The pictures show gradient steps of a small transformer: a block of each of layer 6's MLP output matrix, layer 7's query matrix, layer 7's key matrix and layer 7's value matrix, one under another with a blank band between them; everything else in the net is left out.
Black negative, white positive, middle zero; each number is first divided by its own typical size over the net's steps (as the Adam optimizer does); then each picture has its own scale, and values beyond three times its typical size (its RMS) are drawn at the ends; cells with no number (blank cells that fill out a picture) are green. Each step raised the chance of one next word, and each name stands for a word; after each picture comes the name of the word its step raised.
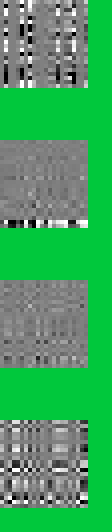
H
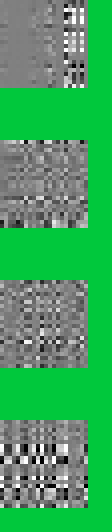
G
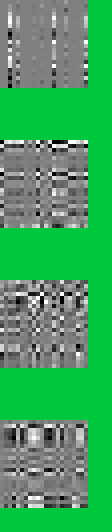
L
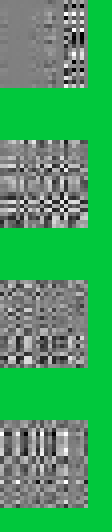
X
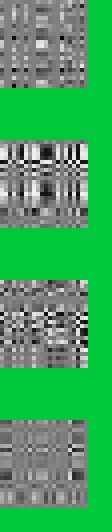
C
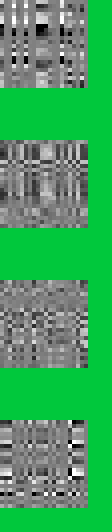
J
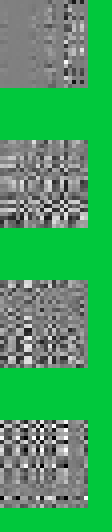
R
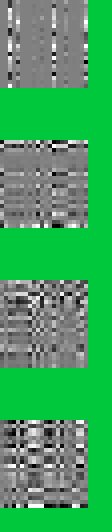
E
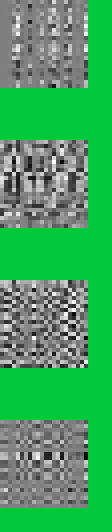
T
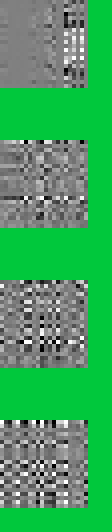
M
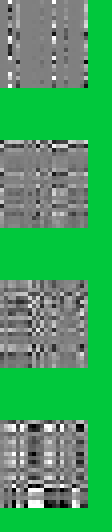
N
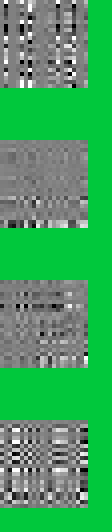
J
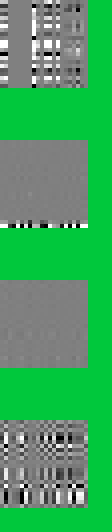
C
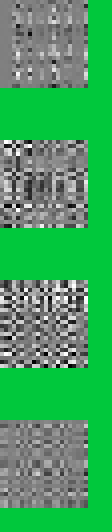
J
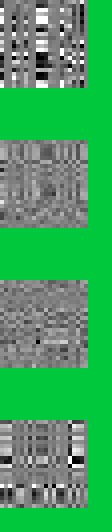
G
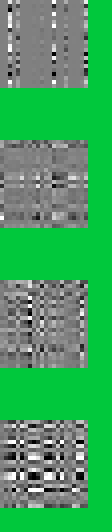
T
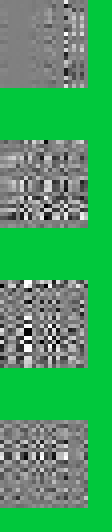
T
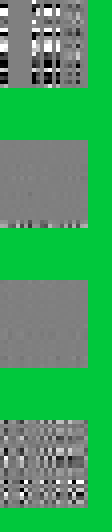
H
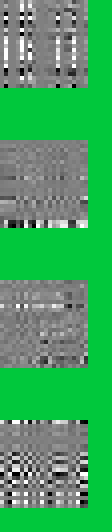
M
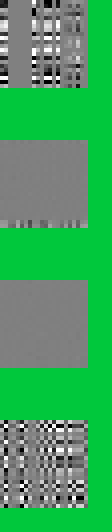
R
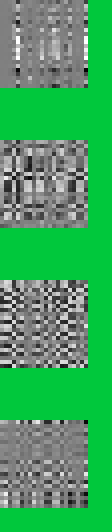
M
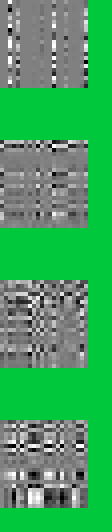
C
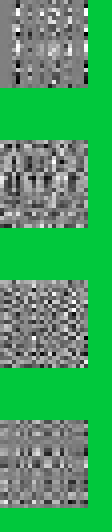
H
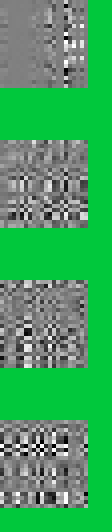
C
